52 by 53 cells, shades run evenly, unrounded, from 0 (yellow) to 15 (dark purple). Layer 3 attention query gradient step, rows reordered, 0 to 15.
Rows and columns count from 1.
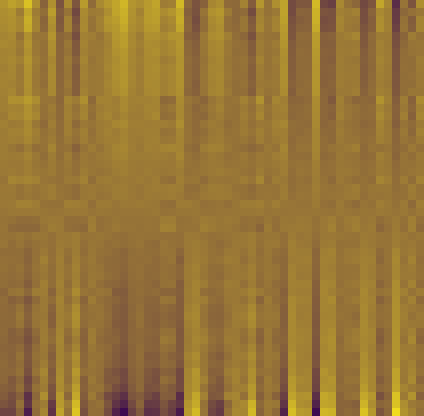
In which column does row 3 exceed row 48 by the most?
50
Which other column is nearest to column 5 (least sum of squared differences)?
53
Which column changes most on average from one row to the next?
52
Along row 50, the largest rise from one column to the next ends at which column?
40
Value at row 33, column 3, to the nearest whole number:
8
